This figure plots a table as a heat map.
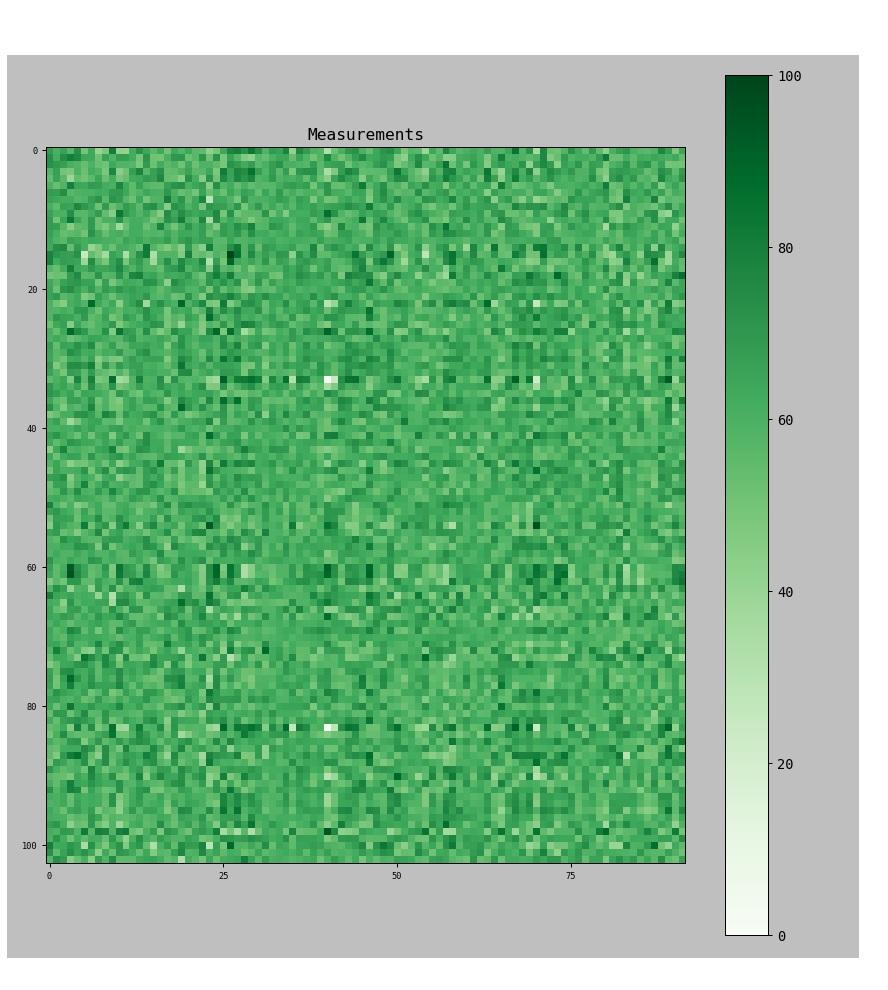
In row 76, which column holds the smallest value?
23
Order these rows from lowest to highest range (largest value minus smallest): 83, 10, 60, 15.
10, 60, 15, 83
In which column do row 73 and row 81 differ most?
22
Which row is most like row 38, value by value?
74
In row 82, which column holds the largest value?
46
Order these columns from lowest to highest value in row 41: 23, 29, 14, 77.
77, 29, 14, 23
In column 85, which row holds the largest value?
73
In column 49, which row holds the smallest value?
98
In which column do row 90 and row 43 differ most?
19
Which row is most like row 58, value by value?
50
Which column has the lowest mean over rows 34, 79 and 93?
40
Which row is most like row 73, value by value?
86
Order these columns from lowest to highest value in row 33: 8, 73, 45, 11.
11, 8, 73, 45
